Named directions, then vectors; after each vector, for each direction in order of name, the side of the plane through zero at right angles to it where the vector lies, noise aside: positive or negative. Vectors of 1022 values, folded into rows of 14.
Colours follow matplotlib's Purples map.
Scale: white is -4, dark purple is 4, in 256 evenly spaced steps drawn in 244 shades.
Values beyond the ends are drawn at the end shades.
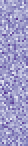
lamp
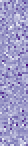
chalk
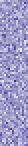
positive, positive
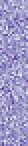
negative, positive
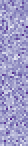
positive, negative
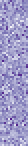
positive, negative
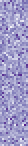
positive, negative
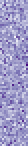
positive, positive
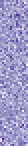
negative, negative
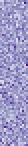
positive, positive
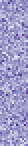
positive, negative
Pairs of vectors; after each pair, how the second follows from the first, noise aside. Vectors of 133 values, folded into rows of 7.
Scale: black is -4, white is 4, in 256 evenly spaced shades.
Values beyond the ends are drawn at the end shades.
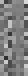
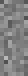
negated, shrunk.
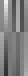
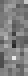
wrapped around, partly zeroed.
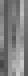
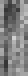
reversed, negated.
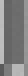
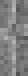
wrapped around, shrunk.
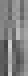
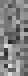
sign-scrambled.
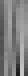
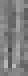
wrapped around, negated, shrunk.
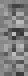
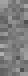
wrapped around, negated, shrunk.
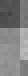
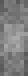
wrapped around, negated, shrunk.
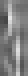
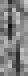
reversed, negated.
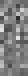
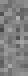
negated, shrunk.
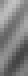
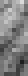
reversed, negated.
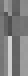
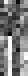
scaled up.
